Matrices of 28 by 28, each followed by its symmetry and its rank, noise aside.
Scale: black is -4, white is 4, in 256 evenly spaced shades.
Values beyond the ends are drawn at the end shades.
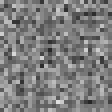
no symmetry, rank eight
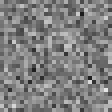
no symmetry, rank eight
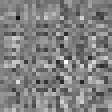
no symmetry, rank four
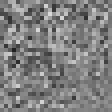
antisymmetric, rank six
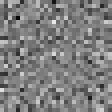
no symmetry, rank six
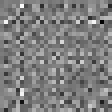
symmetric, rank four
